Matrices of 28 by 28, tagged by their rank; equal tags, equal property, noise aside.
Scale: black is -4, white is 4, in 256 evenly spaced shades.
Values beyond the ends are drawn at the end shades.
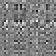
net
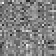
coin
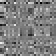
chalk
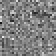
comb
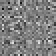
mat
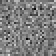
comb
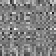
mat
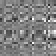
chalk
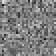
comb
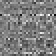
mat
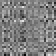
chalk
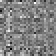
mat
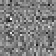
coin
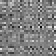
net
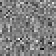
coin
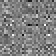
mat
